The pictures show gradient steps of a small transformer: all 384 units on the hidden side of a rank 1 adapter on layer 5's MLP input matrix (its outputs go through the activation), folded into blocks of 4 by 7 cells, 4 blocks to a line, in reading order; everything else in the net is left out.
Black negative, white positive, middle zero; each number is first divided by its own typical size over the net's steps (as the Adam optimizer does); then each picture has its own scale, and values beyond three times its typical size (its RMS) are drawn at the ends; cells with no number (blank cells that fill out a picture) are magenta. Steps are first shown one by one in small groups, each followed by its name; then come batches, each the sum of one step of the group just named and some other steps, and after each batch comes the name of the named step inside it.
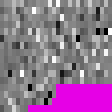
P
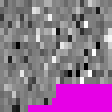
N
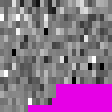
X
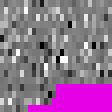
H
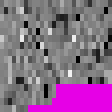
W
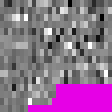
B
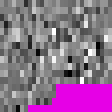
N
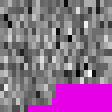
N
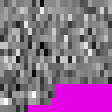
H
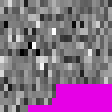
W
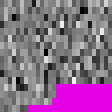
W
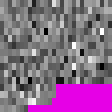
X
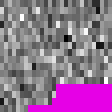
W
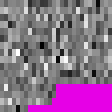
H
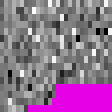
P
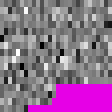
H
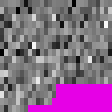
W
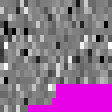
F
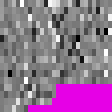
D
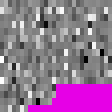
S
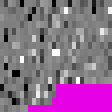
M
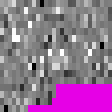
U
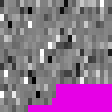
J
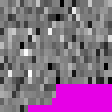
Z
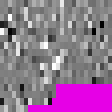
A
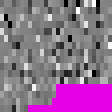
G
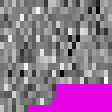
D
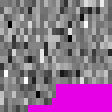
J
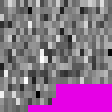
J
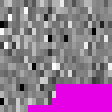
A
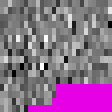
M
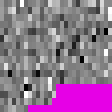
D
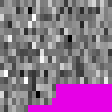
J
